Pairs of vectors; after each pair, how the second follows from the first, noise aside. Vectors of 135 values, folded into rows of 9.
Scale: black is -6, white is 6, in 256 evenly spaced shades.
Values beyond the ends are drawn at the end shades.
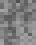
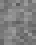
negated, shrunk.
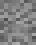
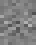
reversed, negated, partly zeroed.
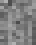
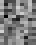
wrapped around, scaled up.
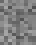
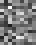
negated, scaled up.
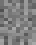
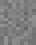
negated, shrunk.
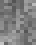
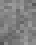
negated, shrunk.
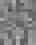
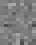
reversed, negated, partly zeroed.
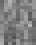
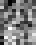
negated, scaled up.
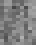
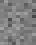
wrapped around, partly zeroed.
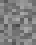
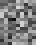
wrapped around, scaled up.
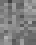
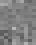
reversed, negated, partly zeroed.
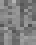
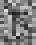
wrapped around, scaled up.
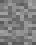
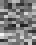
wrapped around, scaled up.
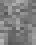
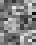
wrapped around, scaled up.
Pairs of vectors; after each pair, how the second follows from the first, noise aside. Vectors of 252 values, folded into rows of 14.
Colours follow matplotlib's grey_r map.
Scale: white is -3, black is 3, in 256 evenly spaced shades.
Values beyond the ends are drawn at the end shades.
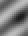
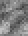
wrapped around, negated, shrunk.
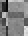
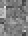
wrapped around, negated, shrunk.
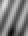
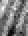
copied.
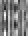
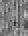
wrapped around, negated, shrunk.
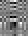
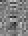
shrunk.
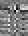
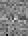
wrapped around, negated, shrunk.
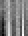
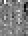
reversed, partly zeroed.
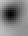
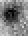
copied.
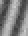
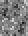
wrapped around, negated, partly zeroed.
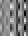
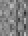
shrunk.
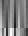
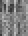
wrapped around, negated, shrunk.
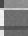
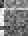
copied.
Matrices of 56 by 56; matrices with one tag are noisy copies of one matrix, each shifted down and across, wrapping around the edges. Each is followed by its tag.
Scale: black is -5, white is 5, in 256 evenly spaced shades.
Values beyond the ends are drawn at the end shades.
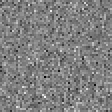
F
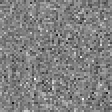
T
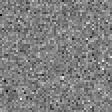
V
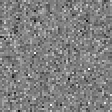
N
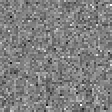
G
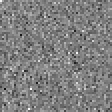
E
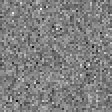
E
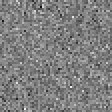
T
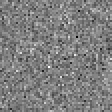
F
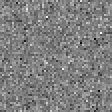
N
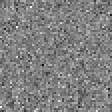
G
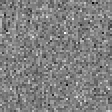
F
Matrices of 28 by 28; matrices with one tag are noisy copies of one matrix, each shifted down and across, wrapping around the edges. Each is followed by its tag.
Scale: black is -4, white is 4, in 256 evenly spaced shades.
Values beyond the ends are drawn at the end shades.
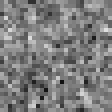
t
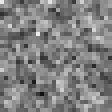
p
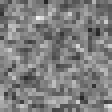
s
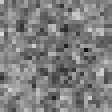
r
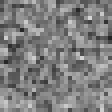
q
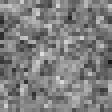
r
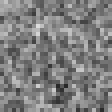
q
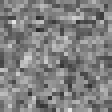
s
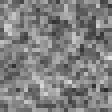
p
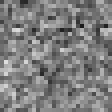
s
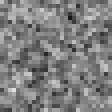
q
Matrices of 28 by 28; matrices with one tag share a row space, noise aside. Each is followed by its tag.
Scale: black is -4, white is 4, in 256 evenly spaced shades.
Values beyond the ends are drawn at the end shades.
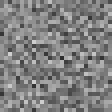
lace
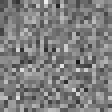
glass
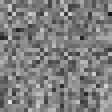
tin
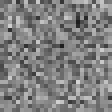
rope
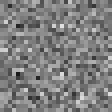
tin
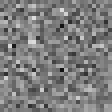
tin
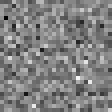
rope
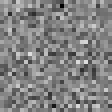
tin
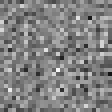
rope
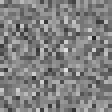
glass
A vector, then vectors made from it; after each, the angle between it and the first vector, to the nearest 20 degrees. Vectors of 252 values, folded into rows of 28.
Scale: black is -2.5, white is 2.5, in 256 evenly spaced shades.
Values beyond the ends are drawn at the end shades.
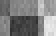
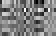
80 degrees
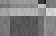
60 degrees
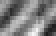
120 degrees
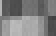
140 degrees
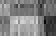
160 degrees
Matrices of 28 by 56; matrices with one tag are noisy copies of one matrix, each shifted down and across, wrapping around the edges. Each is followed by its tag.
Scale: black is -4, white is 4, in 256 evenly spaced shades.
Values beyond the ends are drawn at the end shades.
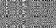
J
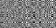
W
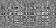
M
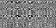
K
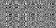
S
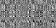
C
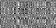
C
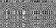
J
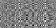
W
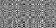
W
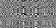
K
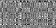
C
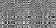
M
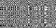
J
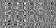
S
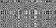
J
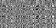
S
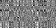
C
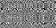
K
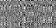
C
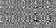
K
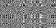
J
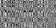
C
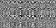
K
